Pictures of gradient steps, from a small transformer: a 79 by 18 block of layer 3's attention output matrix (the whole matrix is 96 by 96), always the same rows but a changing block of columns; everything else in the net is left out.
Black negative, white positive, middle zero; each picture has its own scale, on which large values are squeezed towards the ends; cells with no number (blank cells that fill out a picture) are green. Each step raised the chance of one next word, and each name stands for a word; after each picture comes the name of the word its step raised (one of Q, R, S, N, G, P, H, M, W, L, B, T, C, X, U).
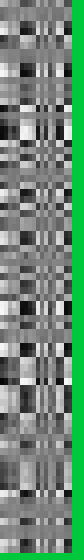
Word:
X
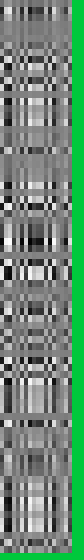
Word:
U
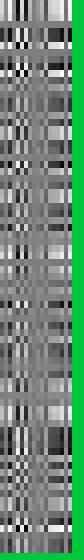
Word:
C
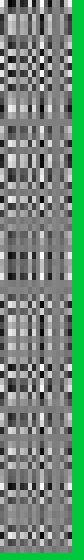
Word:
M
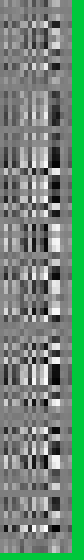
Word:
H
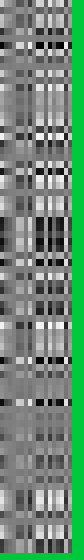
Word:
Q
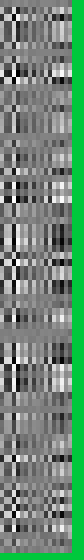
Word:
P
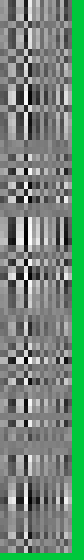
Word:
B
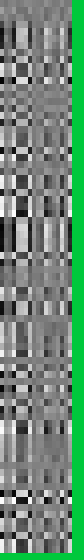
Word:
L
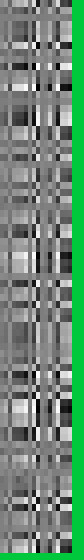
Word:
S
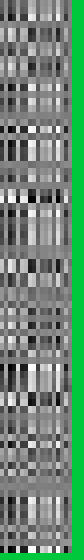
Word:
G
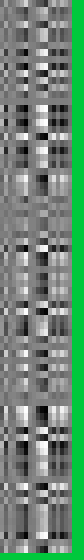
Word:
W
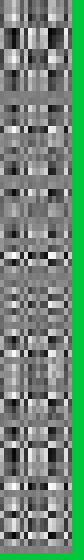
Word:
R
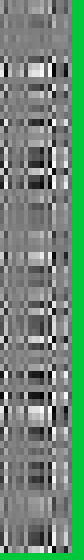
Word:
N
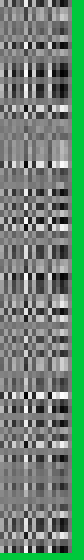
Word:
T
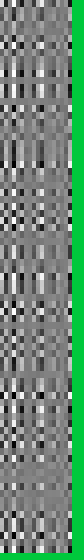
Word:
T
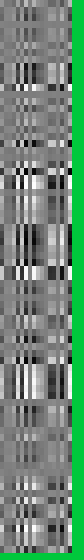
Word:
N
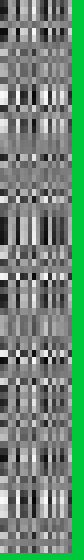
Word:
B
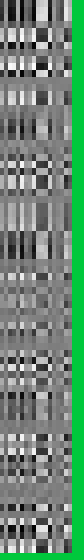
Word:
C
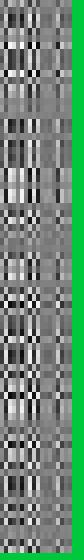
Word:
R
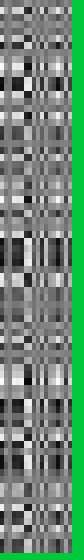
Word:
S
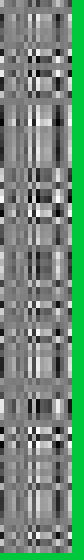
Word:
G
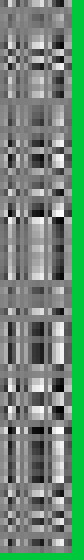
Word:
L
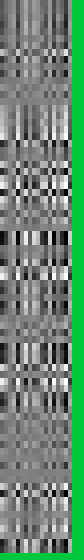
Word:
X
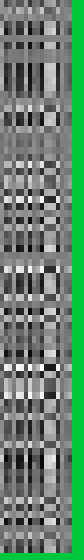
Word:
T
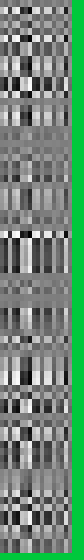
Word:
S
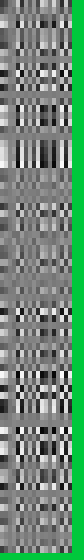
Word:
H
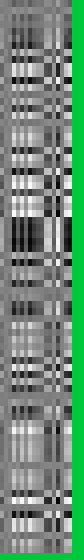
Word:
L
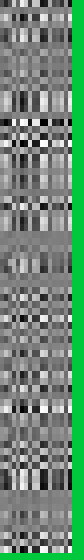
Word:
M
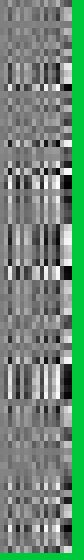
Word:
N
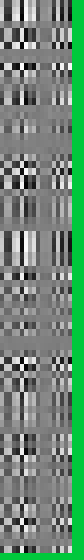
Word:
C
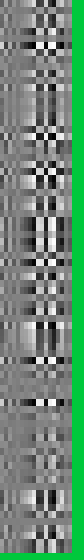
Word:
Q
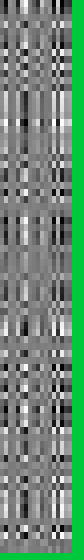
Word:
B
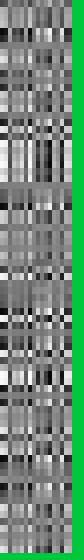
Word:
H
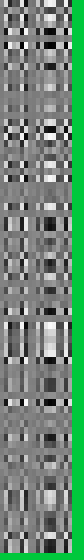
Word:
Q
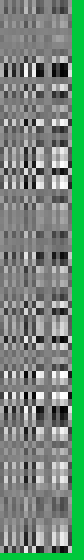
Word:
N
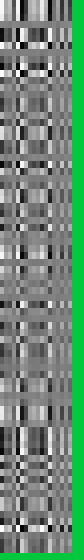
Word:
C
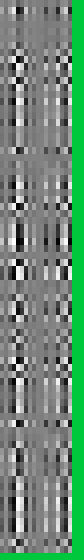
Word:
U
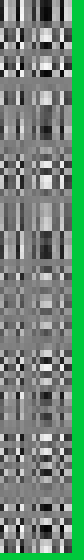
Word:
C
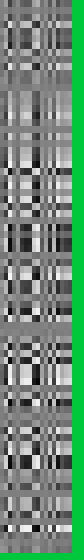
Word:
H
